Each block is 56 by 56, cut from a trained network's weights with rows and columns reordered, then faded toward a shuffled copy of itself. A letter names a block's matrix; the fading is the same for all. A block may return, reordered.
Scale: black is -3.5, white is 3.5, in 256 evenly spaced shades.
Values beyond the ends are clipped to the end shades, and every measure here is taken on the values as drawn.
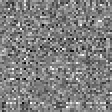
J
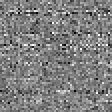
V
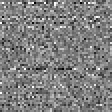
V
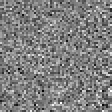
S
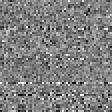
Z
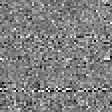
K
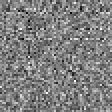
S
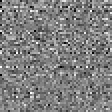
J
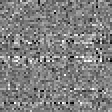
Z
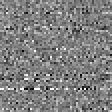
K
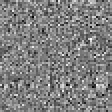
S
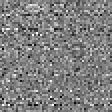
J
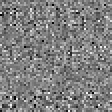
V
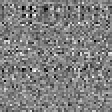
V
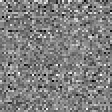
V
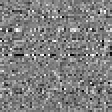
K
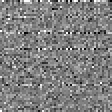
K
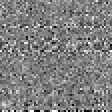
K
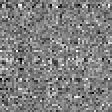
J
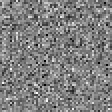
S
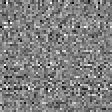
V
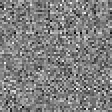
S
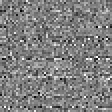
V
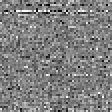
K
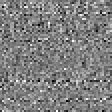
V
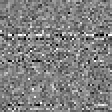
K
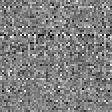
K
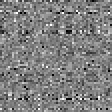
Z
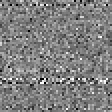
K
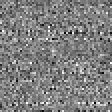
J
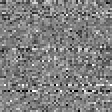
Z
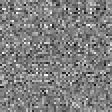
V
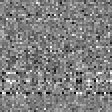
K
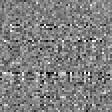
Z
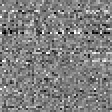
K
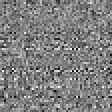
J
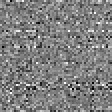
J
